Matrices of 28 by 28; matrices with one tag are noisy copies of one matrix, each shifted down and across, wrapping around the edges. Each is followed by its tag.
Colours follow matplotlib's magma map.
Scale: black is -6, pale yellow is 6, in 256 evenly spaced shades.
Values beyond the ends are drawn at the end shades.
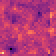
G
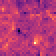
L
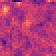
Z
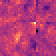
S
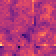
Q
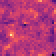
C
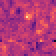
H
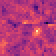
Z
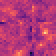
C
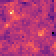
C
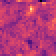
Z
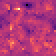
G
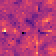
Q
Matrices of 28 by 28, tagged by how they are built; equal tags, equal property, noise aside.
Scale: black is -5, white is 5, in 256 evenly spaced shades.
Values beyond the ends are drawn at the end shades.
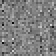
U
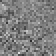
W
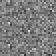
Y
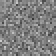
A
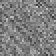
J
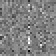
U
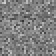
A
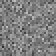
Y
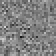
W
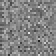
Y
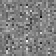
U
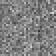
Y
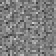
Y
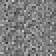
Y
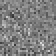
W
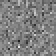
U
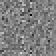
U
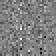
U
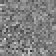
W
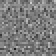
A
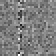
U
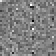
U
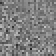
W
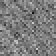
J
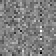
U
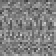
A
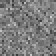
J
